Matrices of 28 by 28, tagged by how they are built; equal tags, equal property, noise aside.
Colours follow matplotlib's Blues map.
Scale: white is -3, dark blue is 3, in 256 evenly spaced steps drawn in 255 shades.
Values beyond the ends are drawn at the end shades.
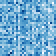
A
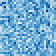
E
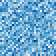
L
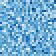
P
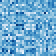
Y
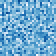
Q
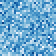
P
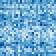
A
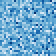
E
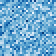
L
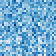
A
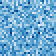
Q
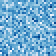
P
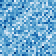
L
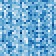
A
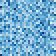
E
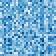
A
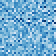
Y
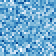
P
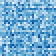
A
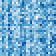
A
